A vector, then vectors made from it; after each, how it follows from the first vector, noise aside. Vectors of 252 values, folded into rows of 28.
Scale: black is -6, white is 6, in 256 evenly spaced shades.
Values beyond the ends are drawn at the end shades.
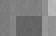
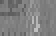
wrapped around, partly zeroed.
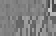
sign-scrambled.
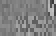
sign-scrambled.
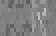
wrapped around, partly zeroed.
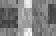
wrapped around, scaled up.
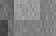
reversed, negated.
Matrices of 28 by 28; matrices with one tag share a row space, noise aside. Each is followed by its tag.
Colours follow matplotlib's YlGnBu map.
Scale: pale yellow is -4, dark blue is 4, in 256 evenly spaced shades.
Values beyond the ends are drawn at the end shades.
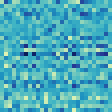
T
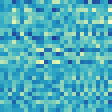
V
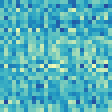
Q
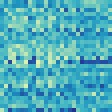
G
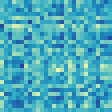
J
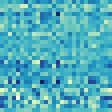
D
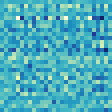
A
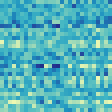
V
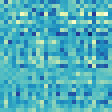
Q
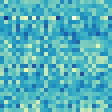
T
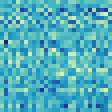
Q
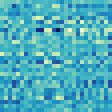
V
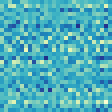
A
